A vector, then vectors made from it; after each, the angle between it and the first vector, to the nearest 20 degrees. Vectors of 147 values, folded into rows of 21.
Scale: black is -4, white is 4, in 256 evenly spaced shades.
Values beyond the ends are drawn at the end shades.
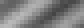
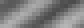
20 degrees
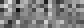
100 degrees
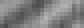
160 degrees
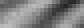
20 degrees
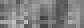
60 degrees
